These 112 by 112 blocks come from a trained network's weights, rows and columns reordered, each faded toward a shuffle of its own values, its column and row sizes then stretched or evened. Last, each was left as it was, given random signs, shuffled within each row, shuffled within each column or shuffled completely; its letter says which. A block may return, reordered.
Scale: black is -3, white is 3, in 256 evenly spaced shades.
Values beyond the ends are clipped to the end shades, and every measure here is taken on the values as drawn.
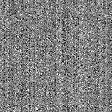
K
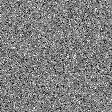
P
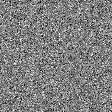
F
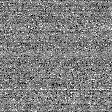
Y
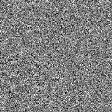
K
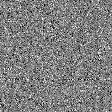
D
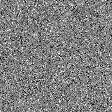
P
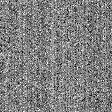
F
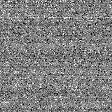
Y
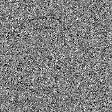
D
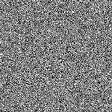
K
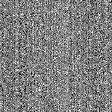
K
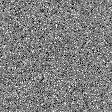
P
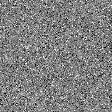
D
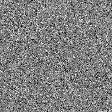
F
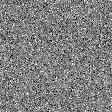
P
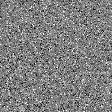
F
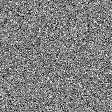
P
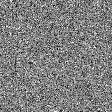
Y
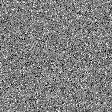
P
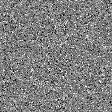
F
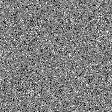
Y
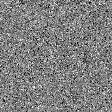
Y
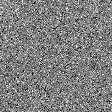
F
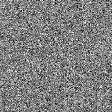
K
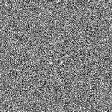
K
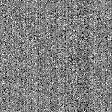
K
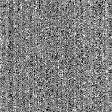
K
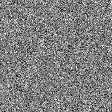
D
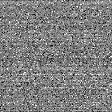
K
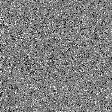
D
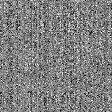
K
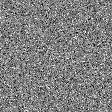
P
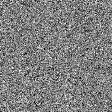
D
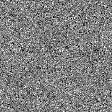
K
